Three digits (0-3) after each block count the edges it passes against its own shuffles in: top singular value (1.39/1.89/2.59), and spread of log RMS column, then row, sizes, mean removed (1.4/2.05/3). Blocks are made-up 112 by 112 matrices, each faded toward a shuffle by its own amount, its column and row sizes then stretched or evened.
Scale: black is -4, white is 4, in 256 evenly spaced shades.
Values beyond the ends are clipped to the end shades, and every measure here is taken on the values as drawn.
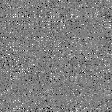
2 0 2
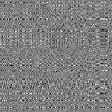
3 0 3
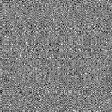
3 0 2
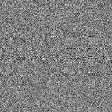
2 0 2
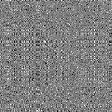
3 2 2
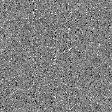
1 2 0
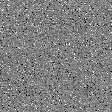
1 1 0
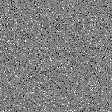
2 0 0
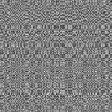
3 1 3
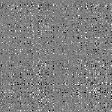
2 3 3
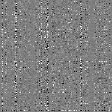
2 3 2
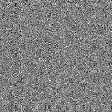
2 1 0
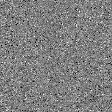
0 1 1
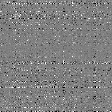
2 2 3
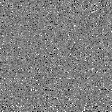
0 1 2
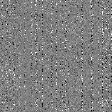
1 3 0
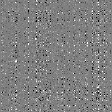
2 3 2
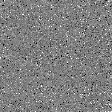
0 1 1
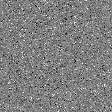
0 1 0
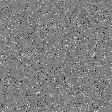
0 1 1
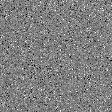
0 1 1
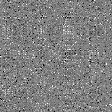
2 1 0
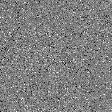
1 0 2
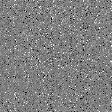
1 2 1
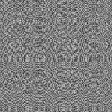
3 2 0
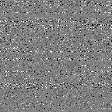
2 1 3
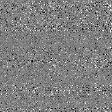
0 2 3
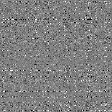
1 2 3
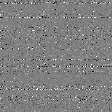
1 1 3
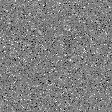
1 0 0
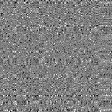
3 1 2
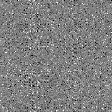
2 1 1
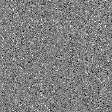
0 2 0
